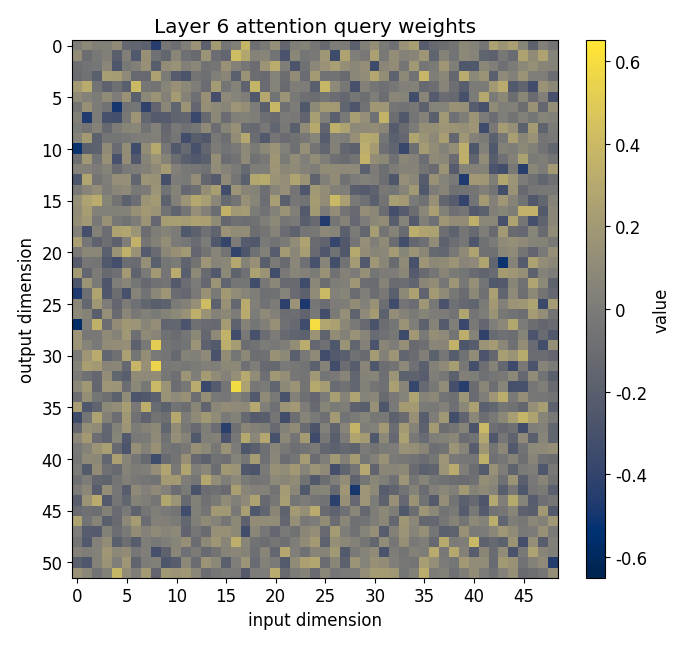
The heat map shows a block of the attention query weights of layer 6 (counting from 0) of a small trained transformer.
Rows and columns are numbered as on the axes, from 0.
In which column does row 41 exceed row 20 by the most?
16
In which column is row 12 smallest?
45
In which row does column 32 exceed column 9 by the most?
15
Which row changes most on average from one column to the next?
38
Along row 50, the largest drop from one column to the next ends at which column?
48
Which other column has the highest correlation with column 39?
30
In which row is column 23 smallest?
25
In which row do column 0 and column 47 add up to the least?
27
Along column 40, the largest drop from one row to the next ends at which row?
49
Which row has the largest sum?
51
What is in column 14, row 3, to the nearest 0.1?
0
